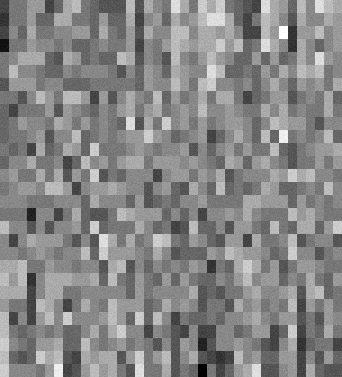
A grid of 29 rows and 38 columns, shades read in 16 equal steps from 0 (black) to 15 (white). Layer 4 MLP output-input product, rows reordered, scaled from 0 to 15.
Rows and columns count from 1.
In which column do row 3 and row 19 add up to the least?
28
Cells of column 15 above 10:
2
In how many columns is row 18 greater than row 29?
14
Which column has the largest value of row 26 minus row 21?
33
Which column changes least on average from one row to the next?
13
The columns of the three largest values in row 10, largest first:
15, 19, 31
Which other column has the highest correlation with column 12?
18
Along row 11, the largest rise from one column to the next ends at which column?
32
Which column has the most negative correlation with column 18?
11
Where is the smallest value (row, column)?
29, 23
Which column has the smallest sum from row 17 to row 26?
4
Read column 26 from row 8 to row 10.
10 9 9
